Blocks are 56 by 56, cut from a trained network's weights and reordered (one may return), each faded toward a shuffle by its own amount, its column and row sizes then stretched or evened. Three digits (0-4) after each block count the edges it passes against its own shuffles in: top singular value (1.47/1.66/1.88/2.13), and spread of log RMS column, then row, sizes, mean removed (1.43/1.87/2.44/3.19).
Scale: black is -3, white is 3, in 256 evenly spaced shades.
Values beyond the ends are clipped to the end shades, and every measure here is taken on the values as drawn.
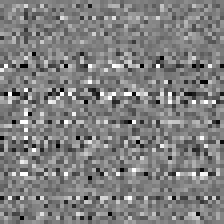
1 0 4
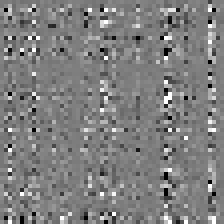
2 4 3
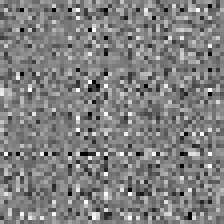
2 3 3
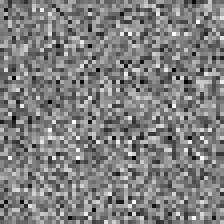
0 0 1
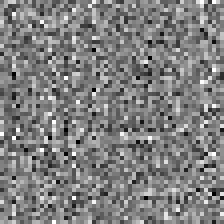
0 2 0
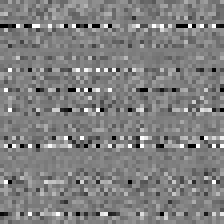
2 0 4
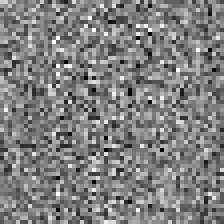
1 2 0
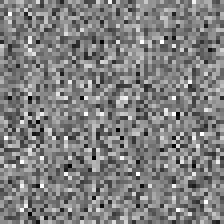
1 1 1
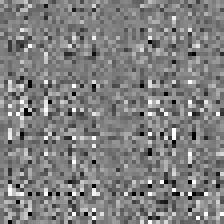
2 3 3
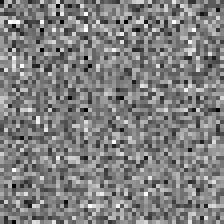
1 0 2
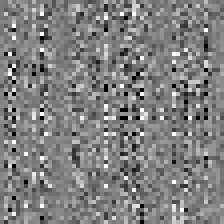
2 4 1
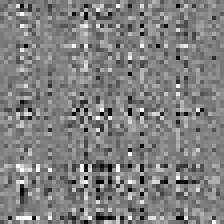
3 4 3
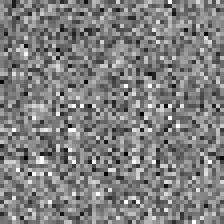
1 0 1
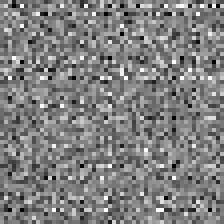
1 1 3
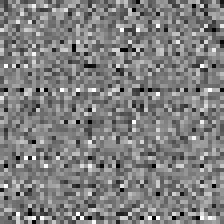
1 2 3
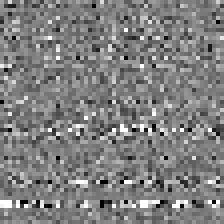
1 1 4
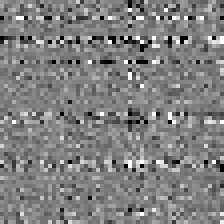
1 1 4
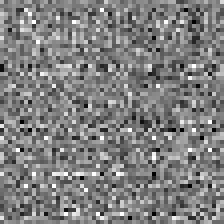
2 0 3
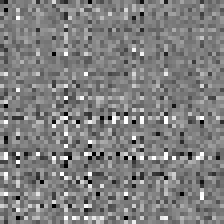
1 3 3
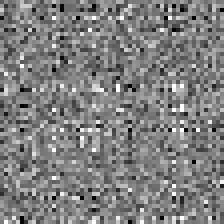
3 2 2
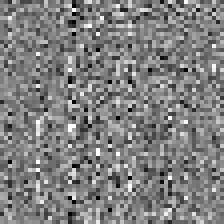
1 3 0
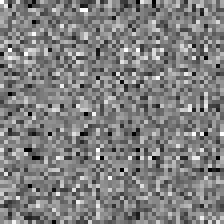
2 1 2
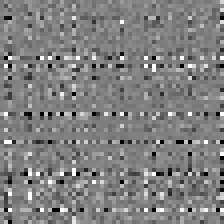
2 3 4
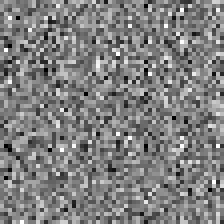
2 1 0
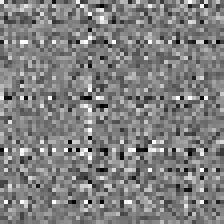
4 2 3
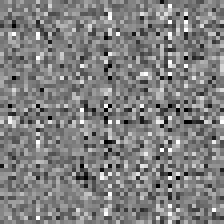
1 3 2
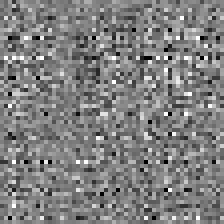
2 2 3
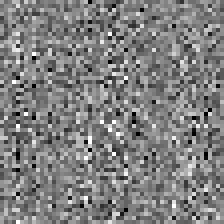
1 3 0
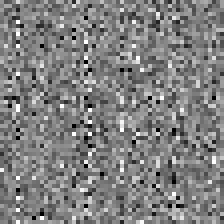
0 3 0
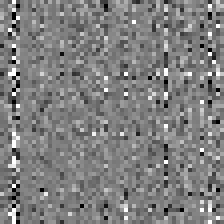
2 4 0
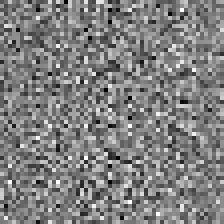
3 2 0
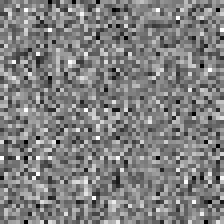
1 2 1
